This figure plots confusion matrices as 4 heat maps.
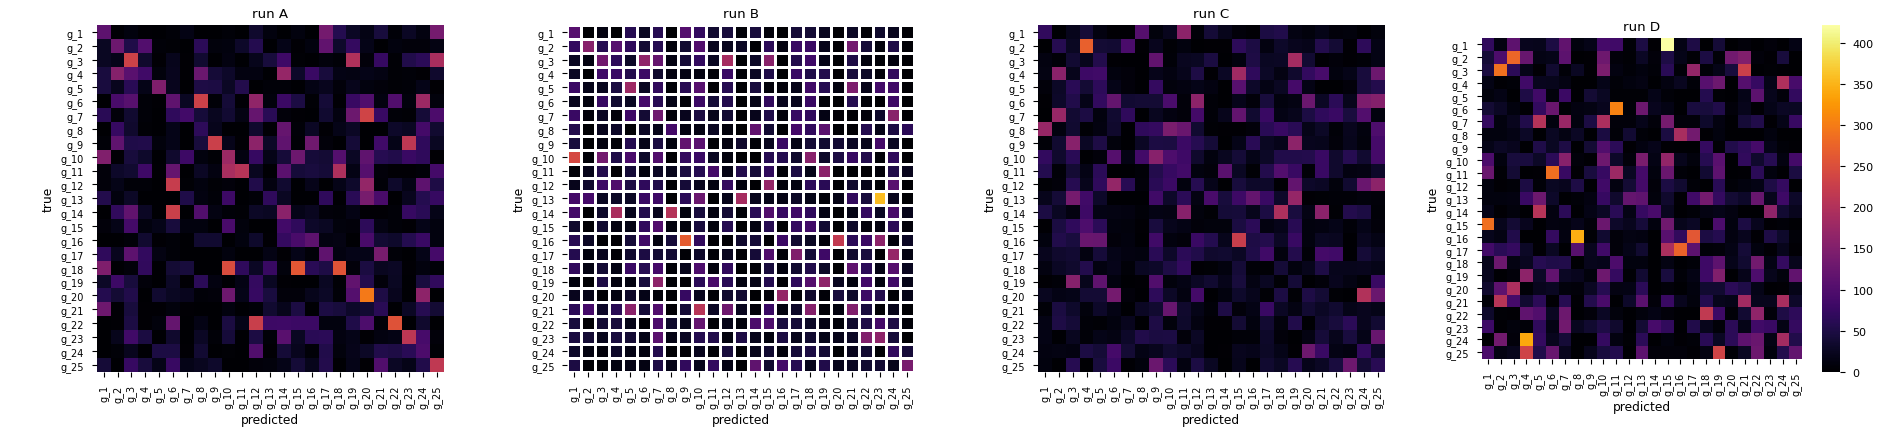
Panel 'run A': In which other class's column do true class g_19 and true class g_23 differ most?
g_14
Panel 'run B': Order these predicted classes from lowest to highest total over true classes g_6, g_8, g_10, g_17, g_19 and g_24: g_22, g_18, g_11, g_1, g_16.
g_16, g_11, g_22, g_1, g_18
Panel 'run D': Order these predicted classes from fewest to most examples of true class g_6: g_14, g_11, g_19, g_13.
g_14, g_19, g_13, g_11
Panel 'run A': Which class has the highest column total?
g_20
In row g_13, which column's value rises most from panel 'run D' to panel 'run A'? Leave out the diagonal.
g_20
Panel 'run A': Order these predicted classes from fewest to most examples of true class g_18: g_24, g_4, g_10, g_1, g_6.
g_24, g_6, g_4, g_1, g_10
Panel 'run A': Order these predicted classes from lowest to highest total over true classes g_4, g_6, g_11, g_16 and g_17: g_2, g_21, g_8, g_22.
g_22, g_21, g_2, g_8
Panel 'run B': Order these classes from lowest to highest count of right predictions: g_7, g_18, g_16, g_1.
g_18, g_16, g_1, g_7
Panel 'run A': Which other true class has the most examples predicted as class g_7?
g_10
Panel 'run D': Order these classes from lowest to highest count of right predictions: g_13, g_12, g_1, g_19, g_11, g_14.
g_12, g_1, g_14, g_13, g_19, g_11
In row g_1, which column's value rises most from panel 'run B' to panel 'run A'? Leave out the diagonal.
g_25
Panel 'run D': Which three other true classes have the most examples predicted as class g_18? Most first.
g_22, g_13, g_4
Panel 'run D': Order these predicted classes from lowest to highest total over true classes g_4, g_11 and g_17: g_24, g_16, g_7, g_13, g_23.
g_23, g_7, g_13, g_24, g_16
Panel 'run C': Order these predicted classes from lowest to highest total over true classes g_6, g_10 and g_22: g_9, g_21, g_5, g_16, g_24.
g_16, g_5, g_21, g_24, g_9
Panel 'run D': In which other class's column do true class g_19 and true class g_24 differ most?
g_4
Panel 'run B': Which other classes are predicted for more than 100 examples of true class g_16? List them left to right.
g_9, g_20, g_23
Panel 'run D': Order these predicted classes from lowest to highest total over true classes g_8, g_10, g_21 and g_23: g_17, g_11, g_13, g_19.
g_11, g_19, g_17, g_13
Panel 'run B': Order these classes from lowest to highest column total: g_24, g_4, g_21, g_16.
g_16, g_4, g_21, g_24
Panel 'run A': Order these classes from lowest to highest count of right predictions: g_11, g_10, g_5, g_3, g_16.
g_16, g_5, g_10, g_11, g_3
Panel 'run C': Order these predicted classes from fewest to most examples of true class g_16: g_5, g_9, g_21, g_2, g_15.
g_21, g_2, g_9, g_5, g_15
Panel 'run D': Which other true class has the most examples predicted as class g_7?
g_10
